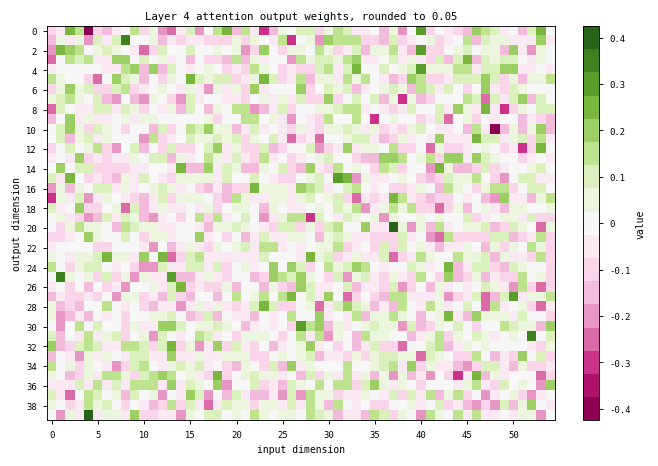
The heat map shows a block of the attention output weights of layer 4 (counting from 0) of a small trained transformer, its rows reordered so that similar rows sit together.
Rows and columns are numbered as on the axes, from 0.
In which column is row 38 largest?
52
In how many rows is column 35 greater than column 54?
15
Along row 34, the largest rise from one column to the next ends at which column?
26
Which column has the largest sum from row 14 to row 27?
31
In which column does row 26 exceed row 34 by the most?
27
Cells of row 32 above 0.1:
8
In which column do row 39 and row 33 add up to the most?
4
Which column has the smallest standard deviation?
24
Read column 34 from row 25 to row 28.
0.1 -0.05 0 0.05
